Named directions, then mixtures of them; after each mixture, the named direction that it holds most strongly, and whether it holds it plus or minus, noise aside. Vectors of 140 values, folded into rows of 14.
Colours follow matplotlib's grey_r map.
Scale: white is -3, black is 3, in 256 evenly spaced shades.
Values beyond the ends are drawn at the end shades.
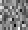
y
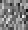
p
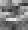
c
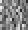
y, plus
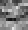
c, minus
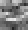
c, plus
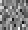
y, plus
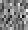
p, minus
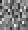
y, minus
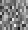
y, minus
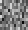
y, plus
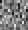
p, plus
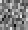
p, minus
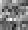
c, plus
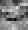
c, minus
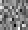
y, plus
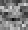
c, minus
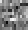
c, plus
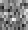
p, minus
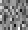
y, plus
